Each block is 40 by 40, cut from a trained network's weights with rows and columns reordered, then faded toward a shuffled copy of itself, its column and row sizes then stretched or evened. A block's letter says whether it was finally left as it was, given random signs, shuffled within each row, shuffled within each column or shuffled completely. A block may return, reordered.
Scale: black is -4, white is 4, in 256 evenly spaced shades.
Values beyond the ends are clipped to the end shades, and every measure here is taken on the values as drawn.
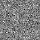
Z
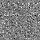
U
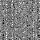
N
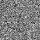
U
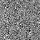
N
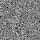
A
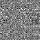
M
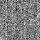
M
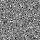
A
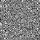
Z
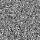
U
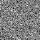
N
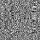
M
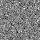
A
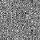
M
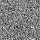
U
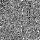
N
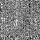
M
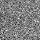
U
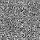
Z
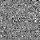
Z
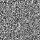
Z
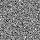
A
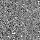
N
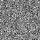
U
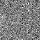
N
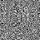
M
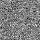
U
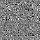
Z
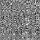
M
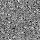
A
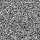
A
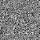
Z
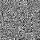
Z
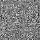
Z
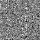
N
